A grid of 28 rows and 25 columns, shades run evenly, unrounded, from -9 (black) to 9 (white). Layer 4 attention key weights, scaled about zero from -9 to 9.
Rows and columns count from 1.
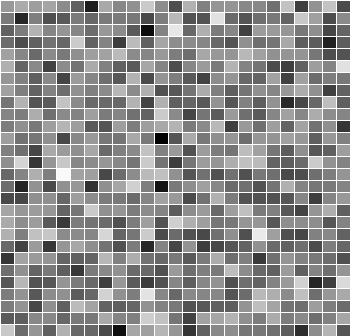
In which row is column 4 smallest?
21
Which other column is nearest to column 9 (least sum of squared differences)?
15
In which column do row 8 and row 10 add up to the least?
14
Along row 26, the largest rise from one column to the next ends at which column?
6
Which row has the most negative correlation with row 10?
12
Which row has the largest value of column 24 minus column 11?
9
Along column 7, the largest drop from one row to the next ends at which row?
16
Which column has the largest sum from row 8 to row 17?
5
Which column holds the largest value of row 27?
11
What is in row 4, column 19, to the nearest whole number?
-1
